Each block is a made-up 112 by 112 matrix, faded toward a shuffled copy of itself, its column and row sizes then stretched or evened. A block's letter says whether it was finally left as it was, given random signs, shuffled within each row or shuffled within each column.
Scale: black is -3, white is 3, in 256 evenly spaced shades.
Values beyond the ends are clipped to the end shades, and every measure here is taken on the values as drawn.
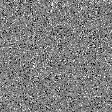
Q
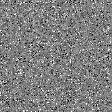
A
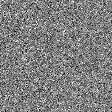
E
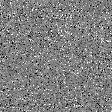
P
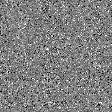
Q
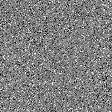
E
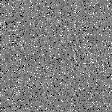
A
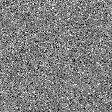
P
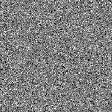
A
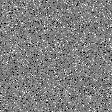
P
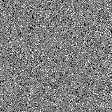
E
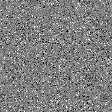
A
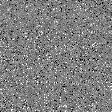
Q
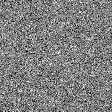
P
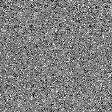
Q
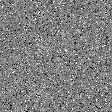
E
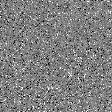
A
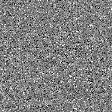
Q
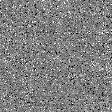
Q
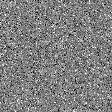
E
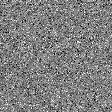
P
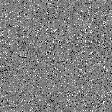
A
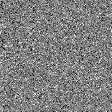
E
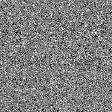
Q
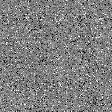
A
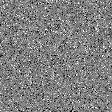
P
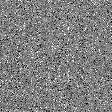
E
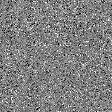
Q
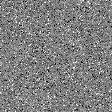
E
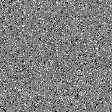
Q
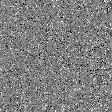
E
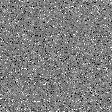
P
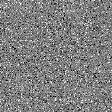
A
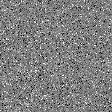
Q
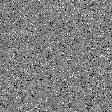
E
